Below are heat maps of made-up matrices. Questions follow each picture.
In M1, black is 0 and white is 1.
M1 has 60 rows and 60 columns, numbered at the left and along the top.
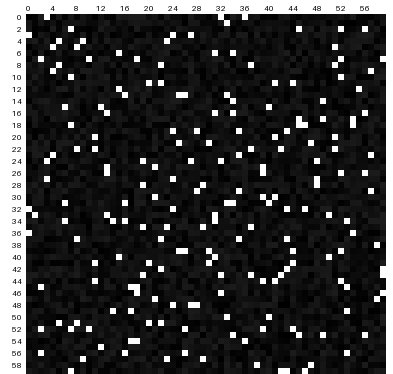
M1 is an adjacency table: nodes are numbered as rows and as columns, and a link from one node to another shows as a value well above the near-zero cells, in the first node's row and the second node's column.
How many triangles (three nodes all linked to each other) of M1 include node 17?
0
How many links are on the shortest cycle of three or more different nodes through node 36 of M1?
6
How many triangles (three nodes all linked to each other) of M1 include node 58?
0
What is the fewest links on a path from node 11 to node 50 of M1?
6
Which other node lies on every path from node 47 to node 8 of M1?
node 21
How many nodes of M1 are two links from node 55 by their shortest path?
1
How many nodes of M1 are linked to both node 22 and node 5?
2
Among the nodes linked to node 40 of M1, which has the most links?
node 31
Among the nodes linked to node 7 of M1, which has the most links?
node 52
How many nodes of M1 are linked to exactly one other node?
3
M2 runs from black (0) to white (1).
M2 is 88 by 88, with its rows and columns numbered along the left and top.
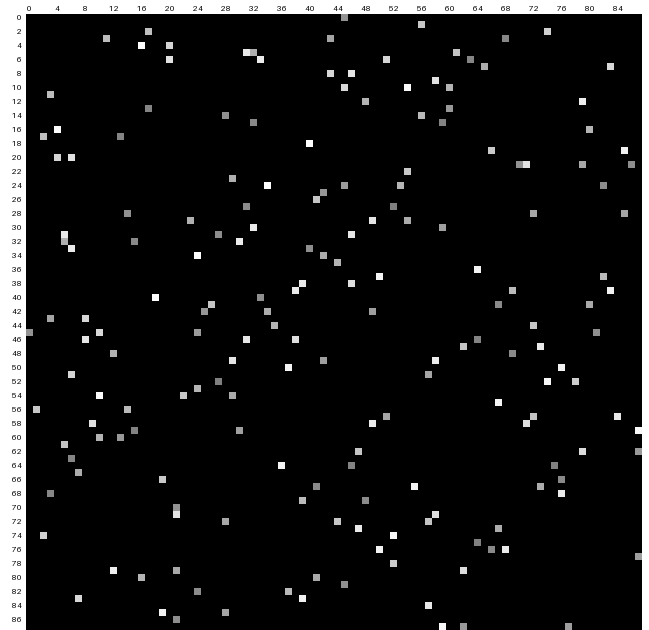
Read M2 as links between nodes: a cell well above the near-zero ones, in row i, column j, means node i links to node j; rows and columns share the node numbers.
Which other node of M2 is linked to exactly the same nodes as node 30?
node 15
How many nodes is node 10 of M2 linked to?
3
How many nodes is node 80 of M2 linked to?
2
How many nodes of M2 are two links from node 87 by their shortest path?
4
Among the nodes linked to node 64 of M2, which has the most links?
node 46
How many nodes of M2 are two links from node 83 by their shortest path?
3
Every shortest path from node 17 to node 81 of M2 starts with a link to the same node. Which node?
node 13
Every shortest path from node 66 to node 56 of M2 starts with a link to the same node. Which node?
node 19
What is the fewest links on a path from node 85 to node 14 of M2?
2
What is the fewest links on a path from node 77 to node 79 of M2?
3
